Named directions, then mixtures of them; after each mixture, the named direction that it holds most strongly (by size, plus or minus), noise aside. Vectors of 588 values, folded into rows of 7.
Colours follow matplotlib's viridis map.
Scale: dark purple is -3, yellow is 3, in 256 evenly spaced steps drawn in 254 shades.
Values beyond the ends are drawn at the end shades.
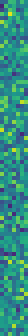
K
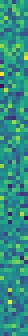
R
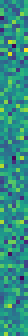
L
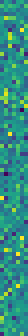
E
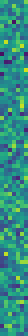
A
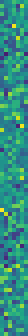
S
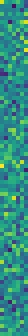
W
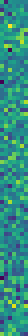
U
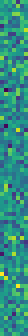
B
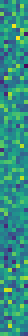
S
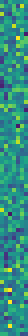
S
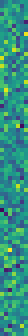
S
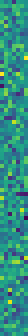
R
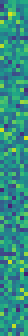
K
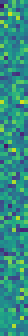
K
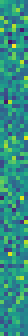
L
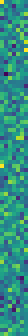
W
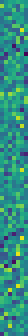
S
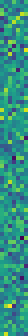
L
